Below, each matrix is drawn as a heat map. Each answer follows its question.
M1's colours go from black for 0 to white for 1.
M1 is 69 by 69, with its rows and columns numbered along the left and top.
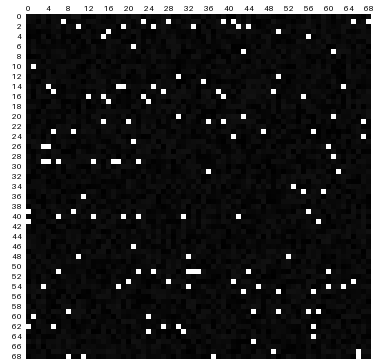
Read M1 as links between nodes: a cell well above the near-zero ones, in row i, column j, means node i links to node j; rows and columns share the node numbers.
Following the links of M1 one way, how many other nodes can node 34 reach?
11
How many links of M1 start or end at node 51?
8
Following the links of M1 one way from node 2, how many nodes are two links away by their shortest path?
2
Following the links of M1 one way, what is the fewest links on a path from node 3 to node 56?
3
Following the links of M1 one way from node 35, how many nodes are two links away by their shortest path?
7
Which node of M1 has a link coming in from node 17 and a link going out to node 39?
node 16
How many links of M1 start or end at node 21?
8
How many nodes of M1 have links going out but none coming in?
9
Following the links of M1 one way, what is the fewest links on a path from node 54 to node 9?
4
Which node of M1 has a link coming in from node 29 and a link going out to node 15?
node 4
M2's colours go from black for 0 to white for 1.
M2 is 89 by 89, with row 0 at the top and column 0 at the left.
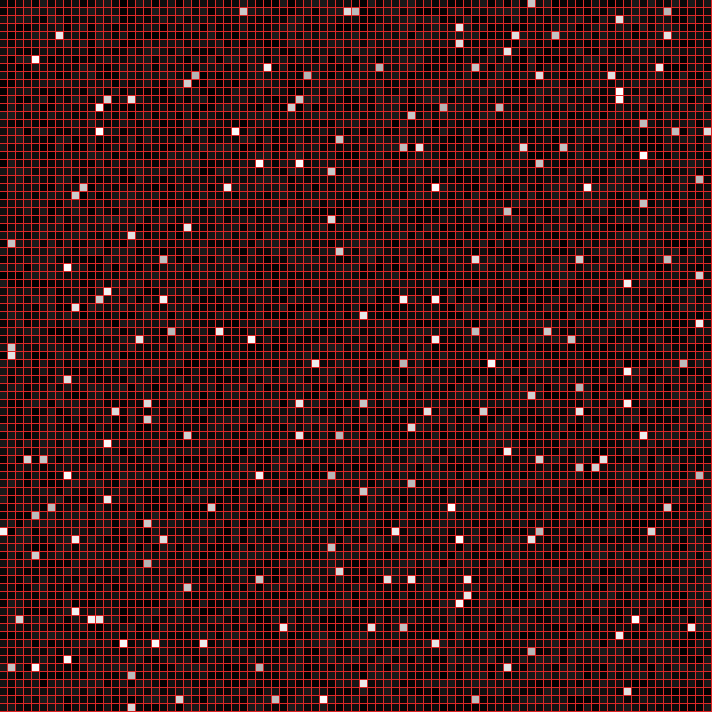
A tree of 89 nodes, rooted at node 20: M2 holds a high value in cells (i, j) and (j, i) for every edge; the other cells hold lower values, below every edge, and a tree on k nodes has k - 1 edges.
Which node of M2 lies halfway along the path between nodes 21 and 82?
59
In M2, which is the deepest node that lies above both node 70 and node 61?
50
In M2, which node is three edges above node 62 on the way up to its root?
37
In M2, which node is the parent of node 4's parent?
32
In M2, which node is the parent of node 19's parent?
54
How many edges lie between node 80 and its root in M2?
3
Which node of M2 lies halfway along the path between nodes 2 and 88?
12
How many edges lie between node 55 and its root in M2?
4
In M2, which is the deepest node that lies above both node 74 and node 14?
72
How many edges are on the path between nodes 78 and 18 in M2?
2
